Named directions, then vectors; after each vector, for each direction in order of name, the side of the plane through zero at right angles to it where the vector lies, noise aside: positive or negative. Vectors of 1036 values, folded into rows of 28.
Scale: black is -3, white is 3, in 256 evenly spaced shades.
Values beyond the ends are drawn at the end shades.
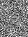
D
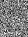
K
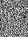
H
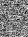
positive, positive, negative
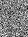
negative, negative, positive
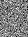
negative, positive, positive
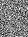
positive, positive, negative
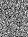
negative, negative, positive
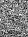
negative, negative, negative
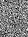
positive, negative, negative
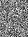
negative, positive, negative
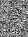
positive, negative, positive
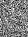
negative, negative, negative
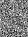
negative, negative, negative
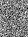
negative, negative, positive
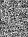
positive, positive, positive
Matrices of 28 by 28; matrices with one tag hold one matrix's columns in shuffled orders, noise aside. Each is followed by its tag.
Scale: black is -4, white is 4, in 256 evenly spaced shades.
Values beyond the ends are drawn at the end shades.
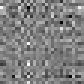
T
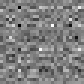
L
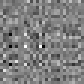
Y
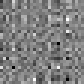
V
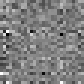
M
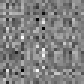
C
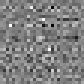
L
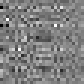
L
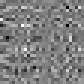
L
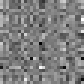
V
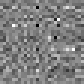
L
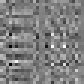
Y
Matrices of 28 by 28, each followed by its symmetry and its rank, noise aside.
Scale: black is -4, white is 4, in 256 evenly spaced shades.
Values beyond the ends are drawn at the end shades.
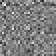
symmetric, rank four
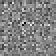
symmetric, rank four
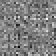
antisymmetric, rank four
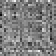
antisymmetric, rank four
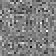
antisymmetric, rank six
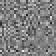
no symmetry, rank four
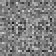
no symmetry, rank six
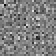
symmetric, rank four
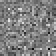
symmetric, rank five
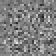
antisymmetric, rank four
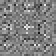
symmetric, rank four
